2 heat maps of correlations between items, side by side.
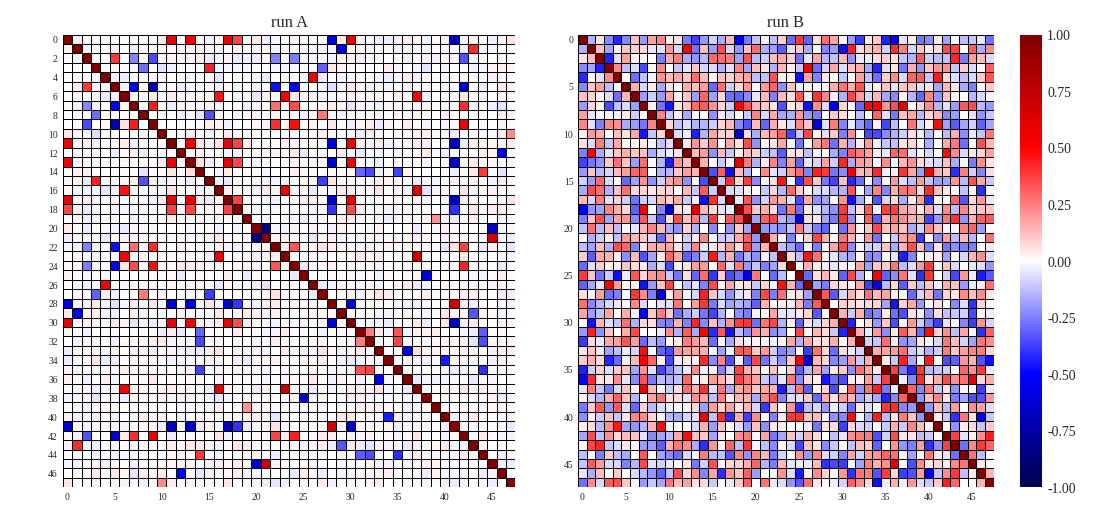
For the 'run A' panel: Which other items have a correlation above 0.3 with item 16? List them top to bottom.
6, 23, 37
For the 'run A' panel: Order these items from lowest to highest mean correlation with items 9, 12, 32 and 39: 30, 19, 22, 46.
46, 30, 19, 22
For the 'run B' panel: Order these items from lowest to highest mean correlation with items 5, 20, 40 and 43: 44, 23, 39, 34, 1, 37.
23, 39, 44, 37, 34, 1
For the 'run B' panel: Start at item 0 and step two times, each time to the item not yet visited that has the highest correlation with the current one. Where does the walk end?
34
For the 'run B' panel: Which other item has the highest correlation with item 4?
41
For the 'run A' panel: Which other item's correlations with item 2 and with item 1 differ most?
29
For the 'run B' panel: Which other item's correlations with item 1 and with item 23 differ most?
12
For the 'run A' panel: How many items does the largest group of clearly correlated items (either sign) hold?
8
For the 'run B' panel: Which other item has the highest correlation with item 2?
43
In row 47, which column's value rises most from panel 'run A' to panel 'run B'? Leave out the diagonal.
42
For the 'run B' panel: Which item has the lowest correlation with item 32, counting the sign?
0
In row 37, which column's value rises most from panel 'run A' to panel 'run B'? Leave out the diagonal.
7
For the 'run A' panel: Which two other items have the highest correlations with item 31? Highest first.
35, 32
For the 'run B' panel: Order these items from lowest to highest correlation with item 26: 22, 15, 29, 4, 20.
20, 22, 29, 4, 15
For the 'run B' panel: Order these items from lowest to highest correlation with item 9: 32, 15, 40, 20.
32, 15, 40, 20
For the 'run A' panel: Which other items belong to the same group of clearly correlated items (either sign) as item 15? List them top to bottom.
3, 8, 27
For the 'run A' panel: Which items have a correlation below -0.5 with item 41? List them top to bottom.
0, 11, 13, 17, 30
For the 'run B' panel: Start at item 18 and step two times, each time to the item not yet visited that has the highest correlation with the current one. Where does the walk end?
30
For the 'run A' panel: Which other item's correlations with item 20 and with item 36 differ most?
21
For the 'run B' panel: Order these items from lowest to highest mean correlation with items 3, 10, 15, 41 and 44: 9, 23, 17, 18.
18, 17, 9, 23
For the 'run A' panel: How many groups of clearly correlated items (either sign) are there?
14
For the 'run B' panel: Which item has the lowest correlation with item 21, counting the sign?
39
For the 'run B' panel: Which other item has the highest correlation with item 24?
40
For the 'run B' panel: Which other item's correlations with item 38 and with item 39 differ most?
35
